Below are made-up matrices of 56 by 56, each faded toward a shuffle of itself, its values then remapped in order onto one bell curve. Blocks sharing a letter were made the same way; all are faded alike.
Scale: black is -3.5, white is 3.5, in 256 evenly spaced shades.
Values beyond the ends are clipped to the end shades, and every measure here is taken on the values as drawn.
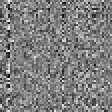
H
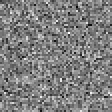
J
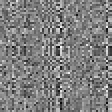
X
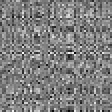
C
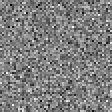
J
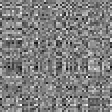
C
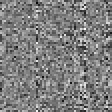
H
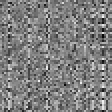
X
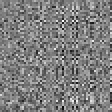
X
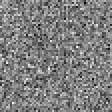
J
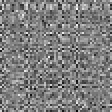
C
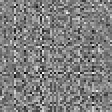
X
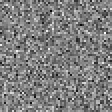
J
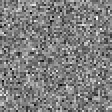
J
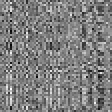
X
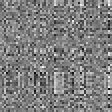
X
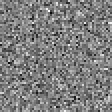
J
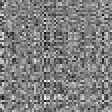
X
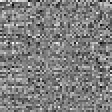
H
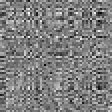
C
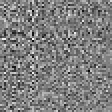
H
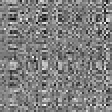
C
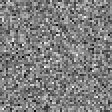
J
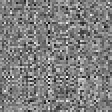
H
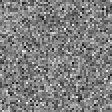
J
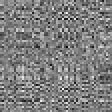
C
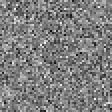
J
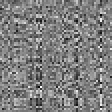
X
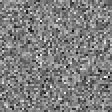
J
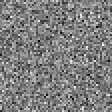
J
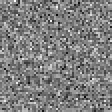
J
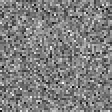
J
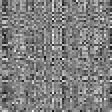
X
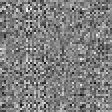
H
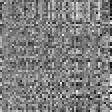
X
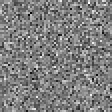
J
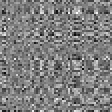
C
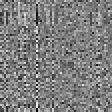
X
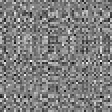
C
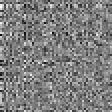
H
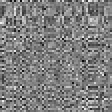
C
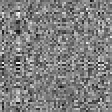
H
